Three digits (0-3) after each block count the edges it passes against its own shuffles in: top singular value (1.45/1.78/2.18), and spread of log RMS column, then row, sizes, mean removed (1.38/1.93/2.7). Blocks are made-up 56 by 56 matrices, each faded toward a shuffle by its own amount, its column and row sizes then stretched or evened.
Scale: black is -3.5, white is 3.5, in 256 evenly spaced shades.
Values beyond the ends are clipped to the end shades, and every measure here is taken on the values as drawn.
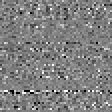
1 0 3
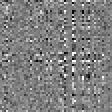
3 3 2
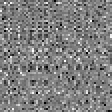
3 1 1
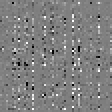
1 3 2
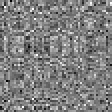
3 1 1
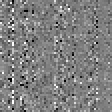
1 3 0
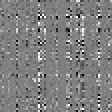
3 3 2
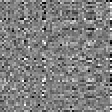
3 2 2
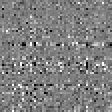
2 2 3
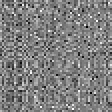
3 1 0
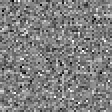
0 0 0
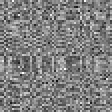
3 0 0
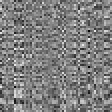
3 3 0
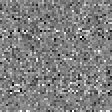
0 0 2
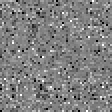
1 0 1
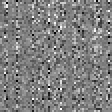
1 3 0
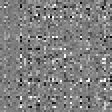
2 3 2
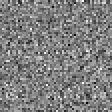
1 0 1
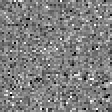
0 0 1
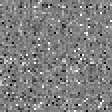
2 0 1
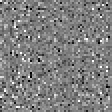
1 2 1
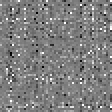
1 2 2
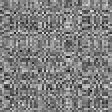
3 1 2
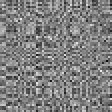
3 2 1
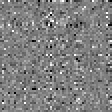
2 2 2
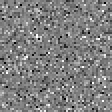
0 0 0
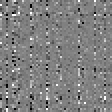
2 3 1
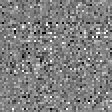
0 1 2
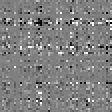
1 3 3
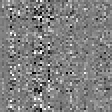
2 3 1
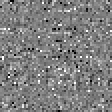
0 1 2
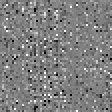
0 3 0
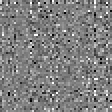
2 2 2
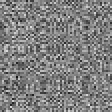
3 1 0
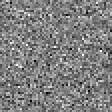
0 0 1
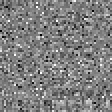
2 0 0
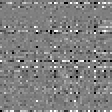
3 2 3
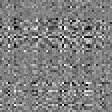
3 2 3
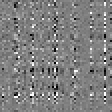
3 3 2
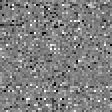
0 0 2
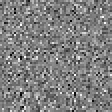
2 1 1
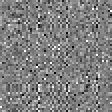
3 2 0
